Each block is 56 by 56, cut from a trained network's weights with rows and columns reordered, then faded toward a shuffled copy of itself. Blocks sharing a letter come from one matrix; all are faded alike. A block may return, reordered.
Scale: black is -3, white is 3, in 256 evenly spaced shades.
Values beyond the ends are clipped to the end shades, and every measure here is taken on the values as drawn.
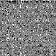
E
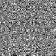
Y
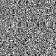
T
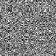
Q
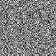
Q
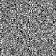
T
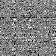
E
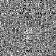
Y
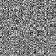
Q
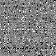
E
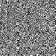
T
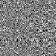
T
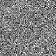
Y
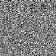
Y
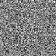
Q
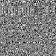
Y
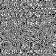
Y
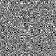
Y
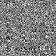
Y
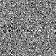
Y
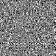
Y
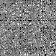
E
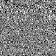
Y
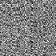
Q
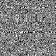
Y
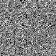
Y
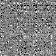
E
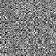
T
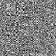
T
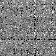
E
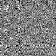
Y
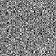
T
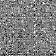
E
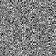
T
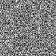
Q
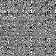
E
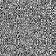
Q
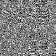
Y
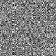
Q
